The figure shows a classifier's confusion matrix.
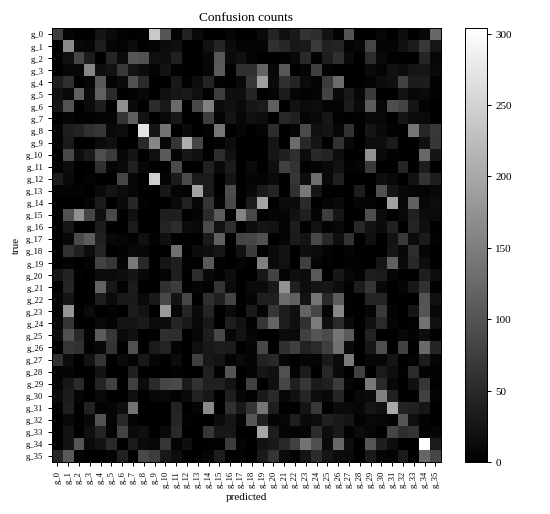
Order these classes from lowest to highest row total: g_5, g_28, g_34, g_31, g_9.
g_28, g_5, g_9, g_31, g_34
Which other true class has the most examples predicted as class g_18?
g_32
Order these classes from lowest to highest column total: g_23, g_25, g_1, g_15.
g_25, g_15, g_23, g_1
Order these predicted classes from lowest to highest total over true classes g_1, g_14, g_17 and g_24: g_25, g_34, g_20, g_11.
g_11, g_25, g_20, g_34
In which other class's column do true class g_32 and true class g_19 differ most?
g_7
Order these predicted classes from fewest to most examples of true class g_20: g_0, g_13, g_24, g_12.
g_12, g_0, g_13, g_24
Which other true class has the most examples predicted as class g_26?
g_23
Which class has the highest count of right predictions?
g_34
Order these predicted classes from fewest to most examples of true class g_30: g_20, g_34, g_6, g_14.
g_6, g_14, g_20, g_34
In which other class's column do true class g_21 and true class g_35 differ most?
g_4
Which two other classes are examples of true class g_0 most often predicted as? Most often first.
g_9, g_35
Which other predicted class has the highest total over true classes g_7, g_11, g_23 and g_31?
g_14
